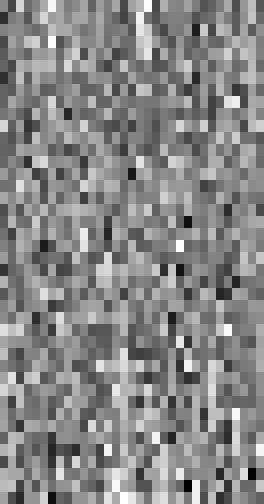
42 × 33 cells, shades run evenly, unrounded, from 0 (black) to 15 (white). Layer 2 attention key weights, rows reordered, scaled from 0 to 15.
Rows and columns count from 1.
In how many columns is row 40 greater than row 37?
17
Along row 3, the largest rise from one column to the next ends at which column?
26
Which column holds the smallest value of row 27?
22
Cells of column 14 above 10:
12
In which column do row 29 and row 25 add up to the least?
24
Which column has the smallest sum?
29
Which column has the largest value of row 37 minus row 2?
20
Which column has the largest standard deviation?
7
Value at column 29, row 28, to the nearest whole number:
15
